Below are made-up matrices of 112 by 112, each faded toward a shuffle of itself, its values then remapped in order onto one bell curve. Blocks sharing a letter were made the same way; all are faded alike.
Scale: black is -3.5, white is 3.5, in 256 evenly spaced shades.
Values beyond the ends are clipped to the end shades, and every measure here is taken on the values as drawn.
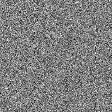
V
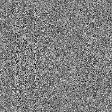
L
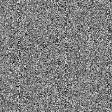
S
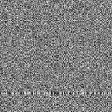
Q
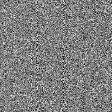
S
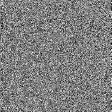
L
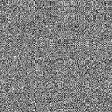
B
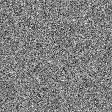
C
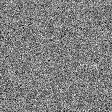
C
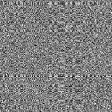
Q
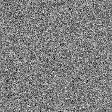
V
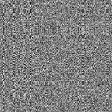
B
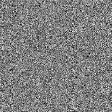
L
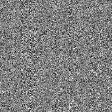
L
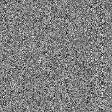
S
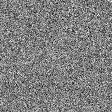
C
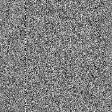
S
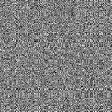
Q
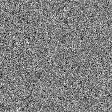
V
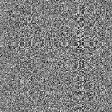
B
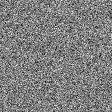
C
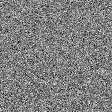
C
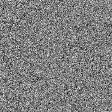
V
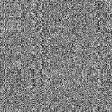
B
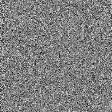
S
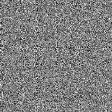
L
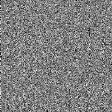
L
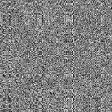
B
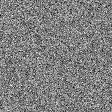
C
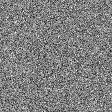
C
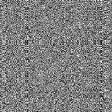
B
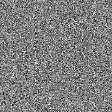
L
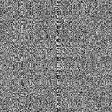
B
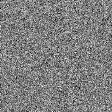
V
